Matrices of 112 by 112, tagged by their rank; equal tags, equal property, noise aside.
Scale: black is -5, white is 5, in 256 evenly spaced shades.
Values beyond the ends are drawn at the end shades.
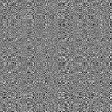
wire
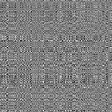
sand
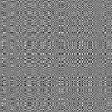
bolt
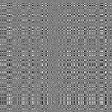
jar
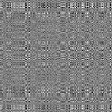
bolt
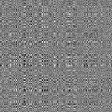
wire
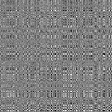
bolt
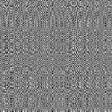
sand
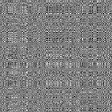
sand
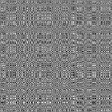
wire
